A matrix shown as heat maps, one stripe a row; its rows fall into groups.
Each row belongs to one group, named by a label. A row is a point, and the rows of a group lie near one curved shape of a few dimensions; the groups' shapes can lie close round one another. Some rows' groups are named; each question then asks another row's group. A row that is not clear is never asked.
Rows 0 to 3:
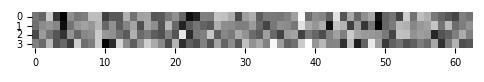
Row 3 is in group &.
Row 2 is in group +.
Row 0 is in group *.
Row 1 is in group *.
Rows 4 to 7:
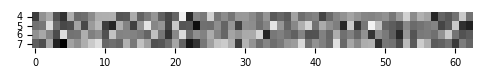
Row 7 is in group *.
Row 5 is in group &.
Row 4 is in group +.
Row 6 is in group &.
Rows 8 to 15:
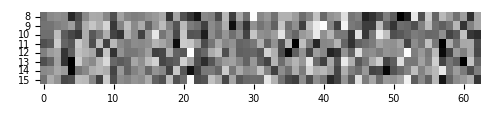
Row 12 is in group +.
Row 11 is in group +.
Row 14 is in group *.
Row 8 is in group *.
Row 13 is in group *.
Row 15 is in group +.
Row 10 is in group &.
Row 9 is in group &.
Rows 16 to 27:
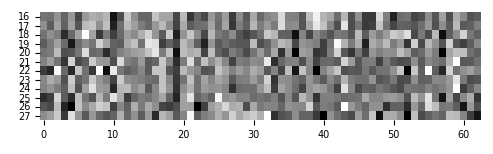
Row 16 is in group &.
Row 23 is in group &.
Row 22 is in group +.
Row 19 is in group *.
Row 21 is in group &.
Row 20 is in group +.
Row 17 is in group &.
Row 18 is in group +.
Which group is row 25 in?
+
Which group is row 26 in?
*
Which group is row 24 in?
&
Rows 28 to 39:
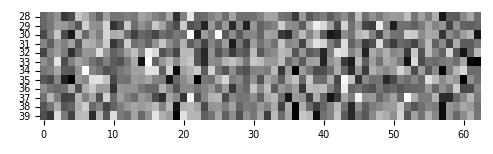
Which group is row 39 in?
+
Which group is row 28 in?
+
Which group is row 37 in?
+
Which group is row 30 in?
+
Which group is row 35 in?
*
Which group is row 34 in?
+
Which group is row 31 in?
&
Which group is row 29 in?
&
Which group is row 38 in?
+
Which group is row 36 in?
&
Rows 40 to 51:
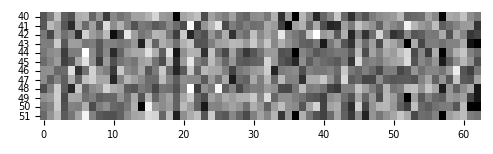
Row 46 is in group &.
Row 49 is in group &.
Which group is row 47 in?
&
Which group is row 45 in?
+
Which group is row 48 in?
+
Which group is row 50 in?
&
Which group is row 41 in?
+
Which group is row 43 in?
&
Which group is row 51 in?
+
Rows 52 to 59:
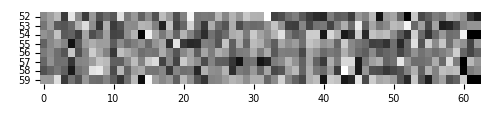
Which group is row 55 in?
*
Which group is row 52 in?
&
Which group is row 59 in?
&
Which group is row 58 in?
*
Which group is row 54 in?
&
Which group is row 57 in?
*
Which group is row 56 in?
&
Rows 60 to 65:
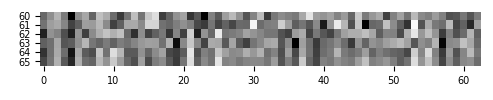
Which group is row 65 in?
+
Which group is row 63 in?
+
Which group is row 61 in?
*
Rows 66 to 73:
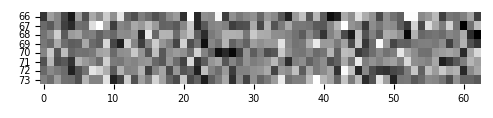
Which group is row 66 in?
+
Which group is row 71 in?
+
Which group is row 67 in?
*
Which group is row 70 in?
*
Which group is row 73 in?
&
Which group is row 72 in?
*
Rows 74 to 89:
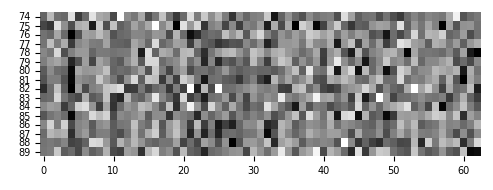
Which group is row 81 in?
*
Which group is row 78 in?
&
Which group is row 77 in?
*
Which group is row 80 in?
*
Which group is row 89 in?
&
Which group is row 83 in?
&
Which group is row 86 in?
*
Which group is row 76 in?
*
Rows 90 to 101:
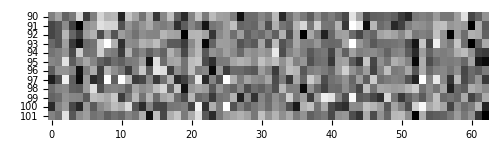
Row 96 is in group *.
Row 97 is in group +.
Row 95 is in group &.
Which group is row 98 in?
+
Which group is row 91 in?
*
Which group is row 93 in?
*
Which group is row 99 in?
&
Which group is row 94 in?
&
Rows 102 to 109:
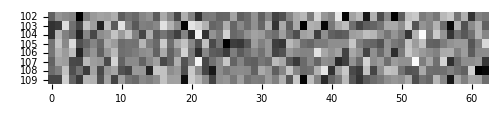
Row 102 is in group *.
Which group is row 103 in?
+
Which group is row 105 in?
*
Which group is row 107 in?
+
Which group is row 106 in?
*
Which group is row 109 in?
+
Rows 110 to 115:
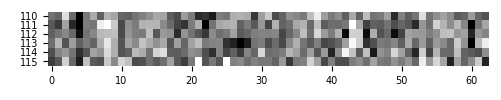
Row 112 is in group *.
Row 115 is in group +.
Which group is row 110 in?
*
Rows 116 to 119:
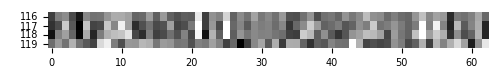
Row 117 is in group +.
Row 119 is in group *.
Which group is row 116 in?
+
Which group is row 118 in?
+
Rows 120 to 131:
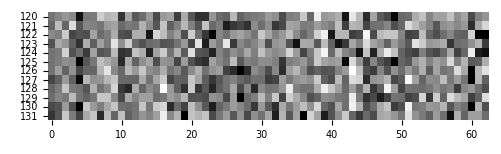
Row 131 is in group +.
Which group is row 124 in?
&
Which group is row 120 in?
*
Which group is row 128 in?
&
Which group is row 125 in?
*
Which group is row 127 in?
*
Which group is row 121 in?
*
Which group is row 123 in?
+
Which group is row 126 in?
*
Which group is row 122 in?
&
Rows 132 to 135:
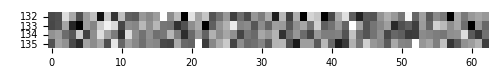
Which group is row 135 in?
+
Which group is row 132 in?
+
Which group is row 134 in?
&
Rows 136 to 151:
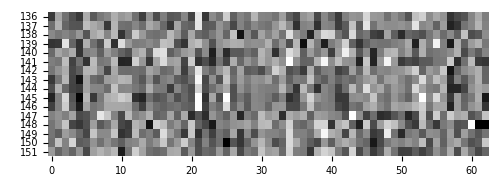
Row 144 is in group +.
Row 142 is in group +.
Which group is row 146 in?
+
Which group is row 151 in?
&
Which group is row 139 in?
+
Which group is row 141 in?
&
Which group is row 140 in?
*
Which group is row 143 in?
+
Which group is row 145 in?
+
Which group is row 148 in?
&
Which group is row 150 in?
*
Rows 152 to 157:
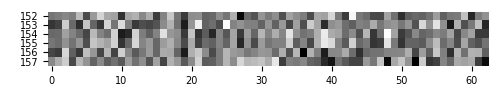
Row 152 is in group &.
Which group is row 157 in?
&
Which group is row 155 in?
&
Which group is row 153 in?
+
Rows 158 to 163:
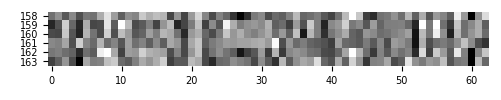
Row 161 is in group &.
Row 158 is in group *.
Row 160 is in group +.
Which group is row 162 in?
*
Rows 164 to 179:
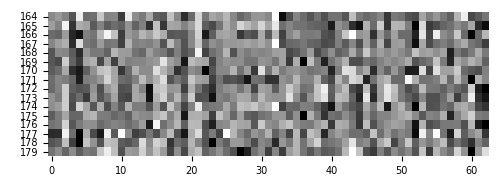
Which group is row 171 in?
*
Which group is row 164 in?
&
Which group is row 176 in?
&
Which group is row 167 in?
&
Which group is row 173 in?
&
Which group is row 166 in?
*
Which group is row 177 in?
+
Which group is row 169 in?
+
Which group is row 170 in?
*
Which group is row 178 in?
*
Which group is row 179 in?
*
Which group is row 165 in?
&
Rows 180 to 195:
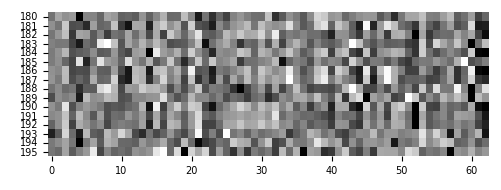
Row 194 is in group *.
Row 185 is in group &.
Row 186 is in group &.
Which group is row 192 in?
&
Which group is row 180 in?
*
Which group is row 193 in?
+
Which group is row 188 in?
*
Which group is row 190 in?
&
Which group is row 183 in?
*
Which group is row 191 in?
&
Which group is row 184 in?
&
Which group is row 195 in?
+
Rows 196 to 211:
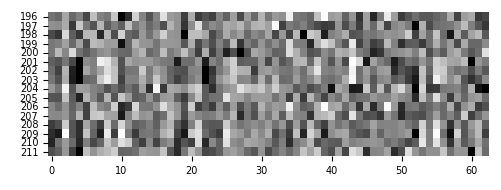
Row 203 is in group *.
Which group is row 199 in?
&
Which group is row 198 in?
+
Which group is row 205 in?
+
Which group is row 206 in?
&
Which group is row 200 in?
*
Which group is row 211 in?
*
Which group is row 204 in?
&
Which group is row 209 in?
+
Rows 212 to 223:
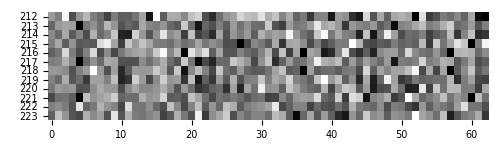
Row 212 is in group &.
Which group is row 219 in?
&
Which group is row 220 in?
*
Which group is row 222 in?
&
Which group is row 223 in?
+
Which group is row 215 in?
*
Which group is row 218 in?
+
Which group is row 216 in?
+
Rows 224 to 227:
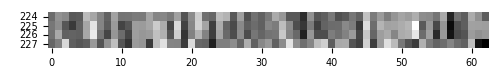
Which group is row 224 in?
+
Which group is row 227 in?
&
